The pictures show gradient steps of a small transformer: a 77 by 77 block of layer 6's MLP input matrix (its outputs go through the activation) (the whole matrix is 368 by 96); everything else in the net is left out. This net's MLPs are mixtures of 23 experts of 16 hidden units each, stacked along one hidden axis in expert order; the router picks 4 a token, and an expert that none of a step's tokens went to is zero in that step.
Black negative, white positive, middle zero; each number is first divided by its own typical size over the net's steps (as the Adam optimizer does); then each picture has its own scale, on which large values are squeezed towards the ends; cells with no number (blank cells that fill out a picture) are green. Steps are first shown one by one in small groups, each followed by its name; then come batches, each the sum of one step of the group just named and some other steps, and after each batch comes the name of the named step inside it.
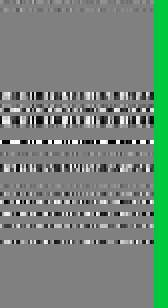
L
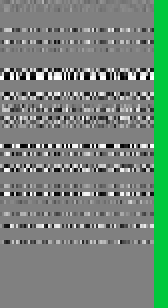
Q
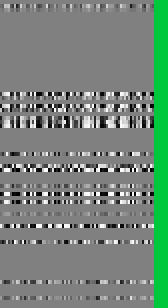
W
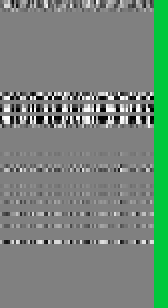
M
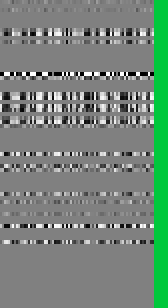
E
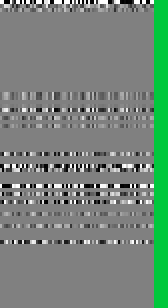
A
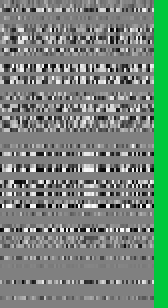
M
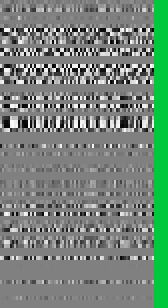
E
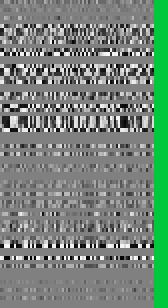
E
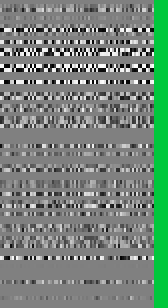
W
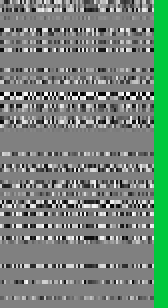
A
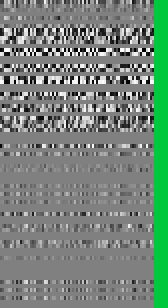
M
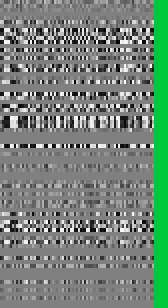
A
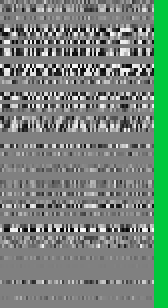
E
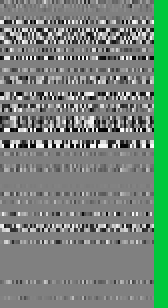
L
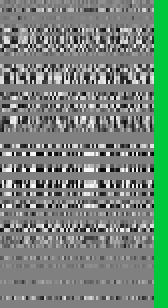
Q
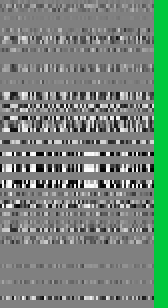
L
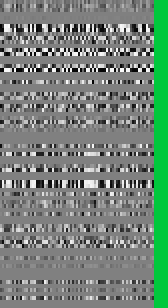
W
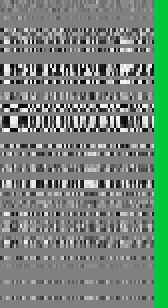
E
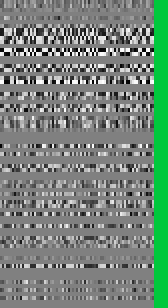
W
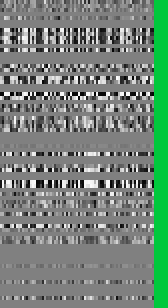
W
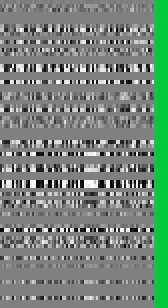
L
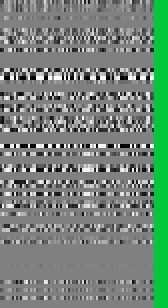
Q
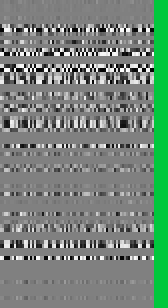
Q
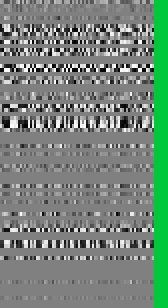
A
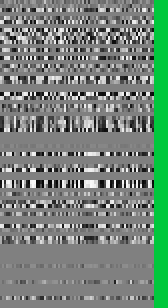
W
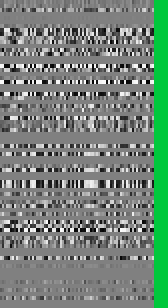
W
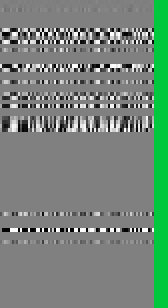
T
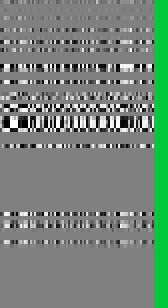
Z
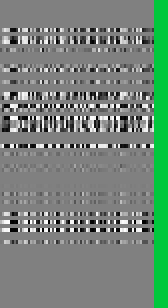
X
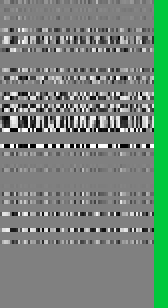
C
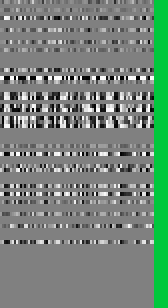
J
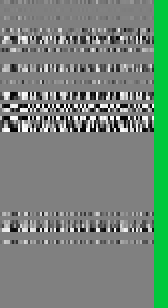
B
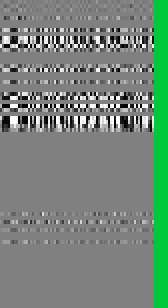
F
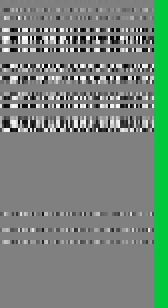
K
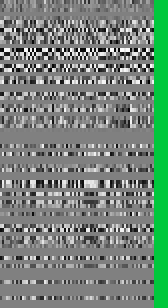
J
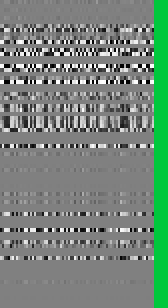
C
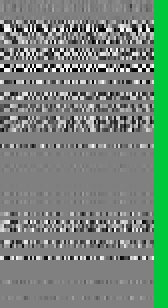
X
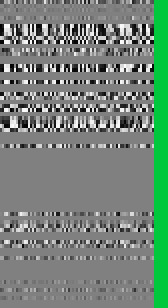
Z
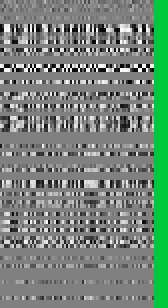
X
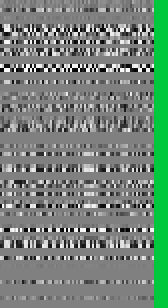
T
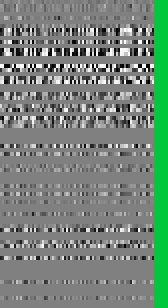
J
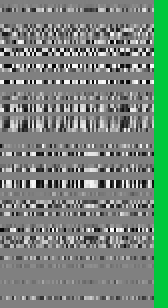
T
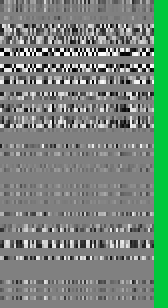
J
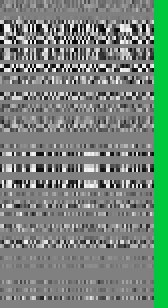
K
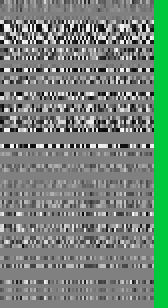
C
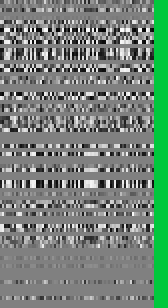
C
